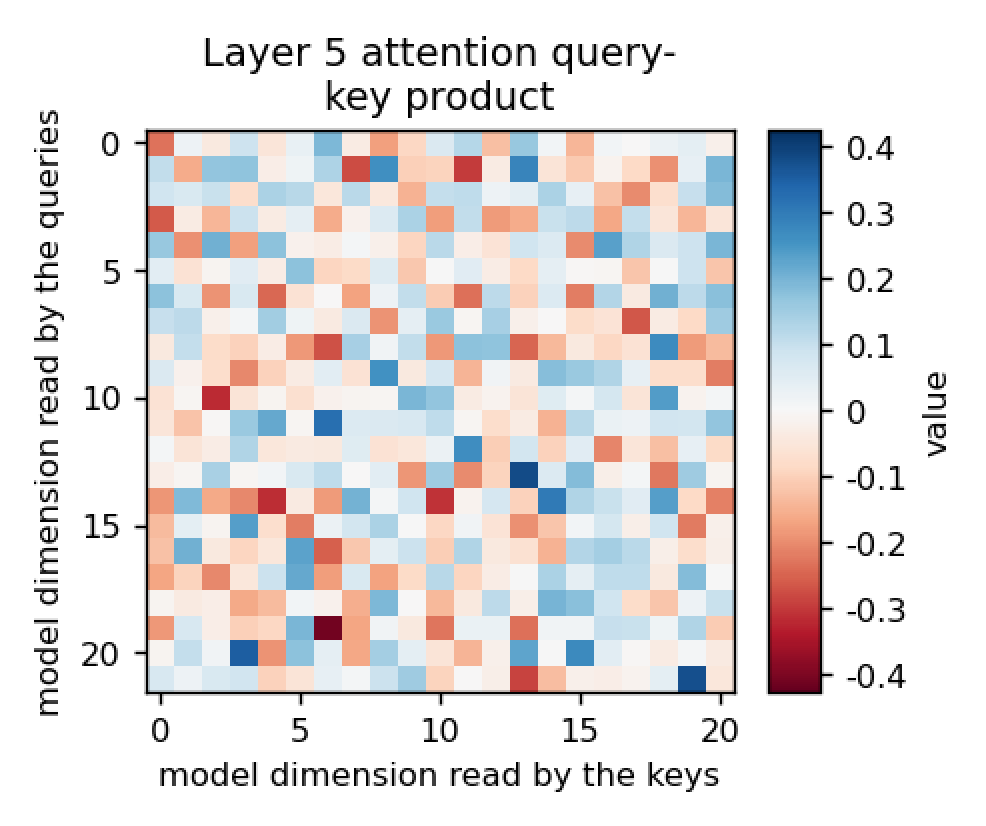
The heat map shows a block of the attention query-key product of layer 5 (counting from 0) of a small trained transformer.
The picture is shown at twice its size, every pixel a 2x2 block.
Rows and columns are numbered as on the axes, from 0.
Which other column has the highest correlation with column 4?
10
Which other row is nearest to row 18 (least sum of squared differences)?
9
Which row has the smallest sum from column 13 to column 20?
8
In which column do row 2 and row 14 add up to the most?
14
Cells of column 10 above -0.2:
20
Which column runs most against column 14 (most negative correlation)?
3
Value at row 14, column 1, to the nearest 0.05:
0.2
